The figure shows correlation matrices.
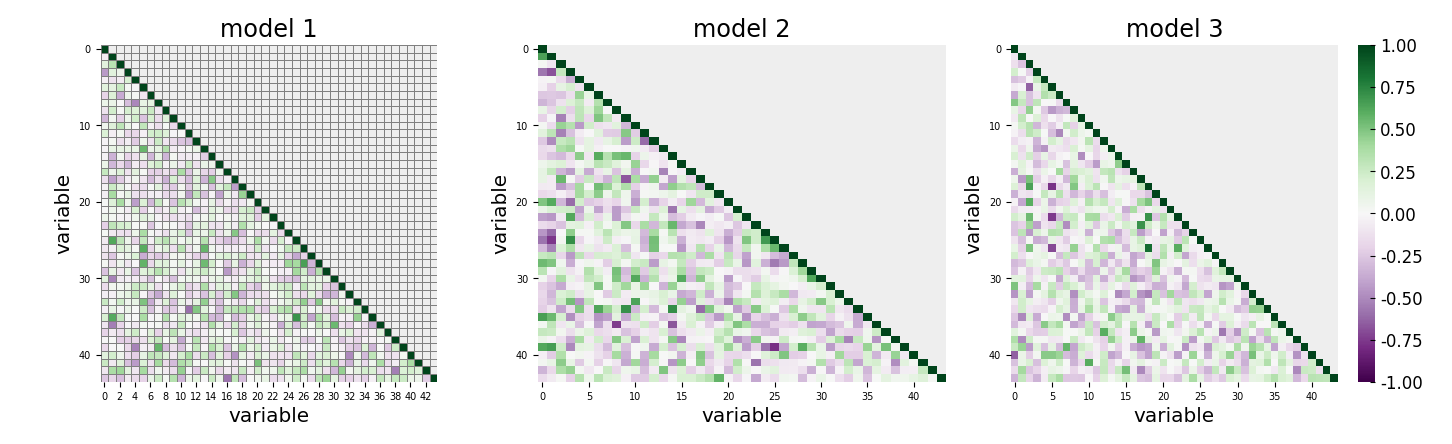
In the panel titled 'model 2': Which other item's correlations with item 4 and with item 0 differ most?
35
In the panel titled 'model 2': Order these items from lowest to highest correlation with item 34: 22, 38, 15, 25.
22, 25, 15, 38
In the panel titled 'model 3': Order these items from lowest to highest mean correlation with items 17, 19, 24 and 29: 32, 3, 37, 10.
10, 37, 3, 32
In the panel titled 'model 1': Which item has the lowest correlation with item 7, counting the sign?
4
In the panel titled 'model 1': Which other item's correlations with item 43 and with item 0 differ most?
16
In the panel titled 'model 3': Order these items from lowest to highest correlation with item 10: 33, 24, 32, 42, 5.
24, 5, 42, 32, 33
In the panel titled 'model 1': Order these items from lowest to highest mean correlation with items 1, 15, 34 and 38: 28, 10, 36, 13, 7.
36, 10, 28, 13, 7
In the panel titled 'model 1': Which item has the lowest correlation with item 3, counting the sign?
0
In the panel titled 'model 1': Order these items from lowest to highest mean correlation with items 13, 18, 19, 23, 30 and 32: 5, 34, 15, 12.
15, 5, 12, 34
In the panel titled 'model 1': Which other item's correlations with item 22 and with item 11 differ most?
34
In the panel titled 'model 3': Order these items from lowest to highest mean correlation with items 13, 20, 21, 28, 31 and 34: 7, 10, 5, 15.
15, 5, 7, 10
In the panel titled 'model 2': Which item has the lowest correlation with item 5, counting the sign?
16
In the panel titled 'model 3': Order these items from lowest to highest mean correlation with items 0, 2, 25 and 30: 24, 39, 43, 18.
24, 43, 39, 18
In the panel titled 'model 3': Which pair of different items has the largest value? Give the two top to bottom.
18, 26
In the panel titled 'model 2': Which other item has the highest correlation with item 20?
1
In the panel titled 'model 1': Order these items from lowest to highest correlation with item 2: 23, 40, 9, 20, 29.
9, 29, 40, 23, 20
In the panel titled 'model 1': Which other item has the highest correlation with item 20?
41
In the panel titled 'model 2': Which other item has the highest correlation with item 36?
21
